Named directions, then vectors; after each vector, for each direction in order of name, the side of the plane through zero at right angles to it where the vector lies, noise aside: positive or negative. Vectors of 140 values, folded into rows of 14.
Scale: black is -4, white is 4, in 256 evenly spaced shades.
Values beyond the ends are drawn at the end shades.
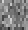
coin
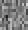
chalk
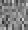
positive, negative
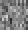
negative, negative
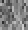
positive, negative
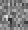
negative, negative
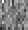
negative, positive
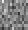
negative, positive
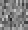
negative, negative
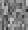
positive, positive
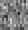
positive, positive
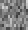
positive, positive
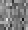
negative, positive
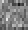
negative, positive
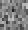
positive, positive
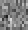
positive, positive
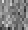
negative, positive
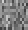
negative, positive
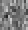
positive, positive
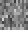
negative, negative
